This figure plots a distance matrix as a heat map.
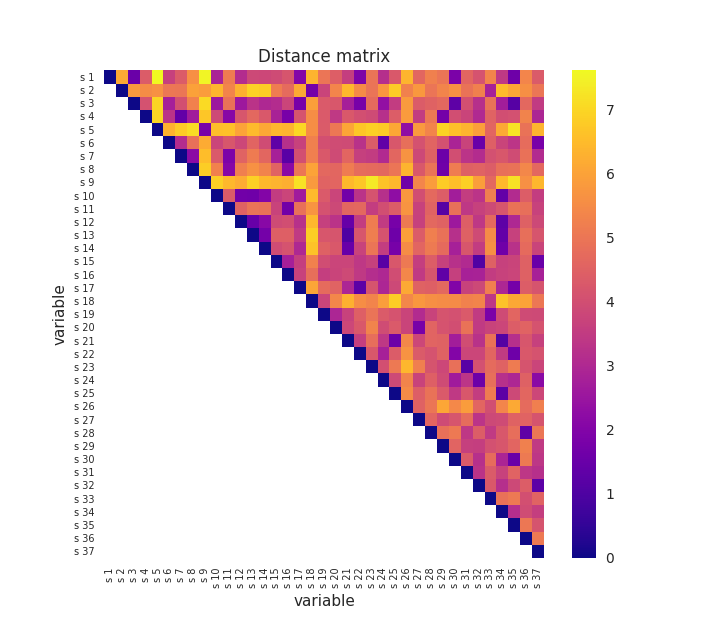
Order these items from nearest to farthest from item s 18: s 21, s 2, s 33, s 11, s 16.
s 2, s 33, s 16, s 11, s 21
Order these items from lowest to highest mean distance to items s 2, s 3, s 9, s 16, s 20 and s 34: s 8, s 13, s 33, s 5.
s 33, s 13, s 8, s 5
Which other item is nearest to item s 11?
s 29
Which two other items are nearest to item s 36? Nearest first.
s 28, s 31
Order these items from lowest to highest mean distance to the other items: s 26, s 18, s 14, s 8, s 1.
s 14, s 1, s 8, s 26, s 18
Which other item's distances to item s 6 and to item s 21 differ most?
s 13
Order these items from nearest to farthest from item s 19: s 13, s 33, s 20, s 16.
s 33, s 20, s 16, s 13
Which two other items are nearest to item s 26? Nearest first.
s 9, s 5
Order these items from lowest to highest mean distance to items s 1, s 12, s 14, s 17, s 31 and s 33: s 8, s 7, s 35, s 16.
s 35, s 16, s 7, s 8
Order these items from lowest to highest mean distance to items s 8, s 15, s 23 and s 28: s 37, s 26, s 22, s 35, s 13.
s 37, s 22, s 35, s 13, s 26
